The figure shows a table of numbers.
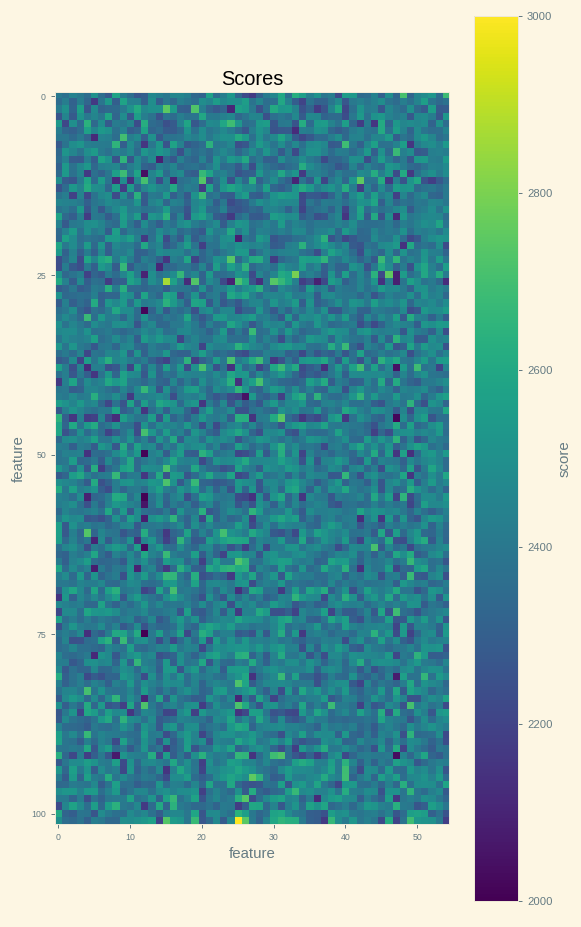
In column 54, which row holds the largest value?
0
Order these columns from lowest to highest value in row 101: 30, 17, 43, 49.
43, 17, 30, 49
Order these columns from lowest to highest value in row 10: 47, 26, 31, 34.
31, 26, 47, 34
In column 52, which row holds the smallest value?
12
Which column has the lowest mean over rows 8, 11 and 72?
25
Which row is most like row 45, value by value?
92
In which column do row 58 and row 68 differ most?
27
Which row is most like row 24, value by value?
9
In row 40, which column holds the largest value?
28
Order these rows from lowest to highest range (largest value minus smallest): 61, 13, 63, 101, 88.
88, 13, 61, 63, 101
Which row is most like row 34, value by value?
8
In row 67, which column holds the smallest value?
24
